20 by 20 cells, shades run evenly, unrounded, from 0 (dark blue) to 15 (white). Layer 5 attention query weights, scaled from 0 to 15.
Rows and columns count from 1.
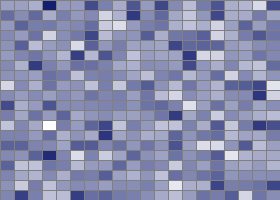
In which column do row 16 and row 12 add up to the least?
13
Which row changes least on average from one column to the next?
18
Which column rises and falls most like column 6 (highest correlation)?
17
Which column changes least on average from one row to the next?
5
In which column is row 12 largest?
16
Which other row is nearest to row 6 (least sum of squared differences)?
7
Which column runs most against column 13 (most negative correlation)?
19
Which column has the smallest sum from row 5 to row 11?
8
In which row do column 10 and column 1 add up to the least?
2
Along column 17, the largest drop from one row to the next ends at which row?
9
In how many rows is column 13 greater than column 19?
10
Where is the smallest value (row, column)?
1, 4
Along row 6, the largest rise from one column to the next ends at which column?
15
